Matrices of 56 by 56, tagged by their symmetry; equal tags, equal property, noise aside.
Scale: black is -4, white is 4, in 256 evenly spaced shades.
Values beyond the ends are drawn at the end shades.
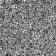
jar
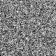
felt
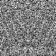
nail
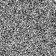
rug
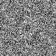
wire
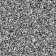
felt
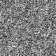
wire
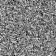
felt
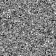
wire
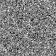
rug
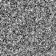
jar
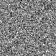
wire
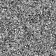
felt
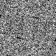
wire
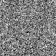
nail
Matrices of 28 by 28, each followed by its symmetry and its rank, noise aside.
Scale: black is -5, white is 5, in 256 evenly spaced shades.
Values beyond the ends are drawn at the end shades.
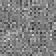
no symmetry, rank six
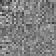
no symmetry, rank four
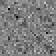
symmetric, rank six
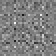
antisymmetric, rank four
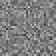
antisymmetric, rank four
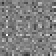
no symmetry, rank four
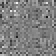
no symmetry, rank five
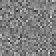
no symmetry, rank six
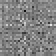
no symmetry, rank four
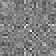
symmetric, rank four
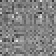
symmetric, rank four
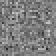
no symmetry, rank six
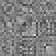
symmetric, rank four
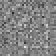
symmetric, rank six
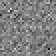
symmetric, rank six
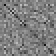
symmetric, rank five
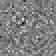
symmetric, rank six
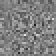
antisymmetric, rank six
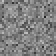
symmetric, rank five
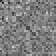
symmetric, rank six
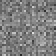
no symmetry, rank five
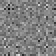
symmetric, rank four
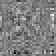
antisymmetric, rank four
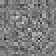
symmetric, rank five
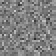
no symmetry, rank six
